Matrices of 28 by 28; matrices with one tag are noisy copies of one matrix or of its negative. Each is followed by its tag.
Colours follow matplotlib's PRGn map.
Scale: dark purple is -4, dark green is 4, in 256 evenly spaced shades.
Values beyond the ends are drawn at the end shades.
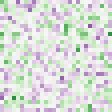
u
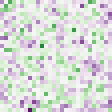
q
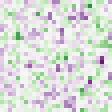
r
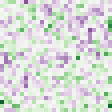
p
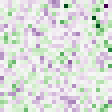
r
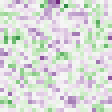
r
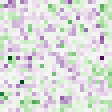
q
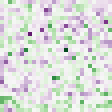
p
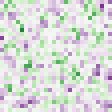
q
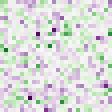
u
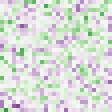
p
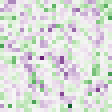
q
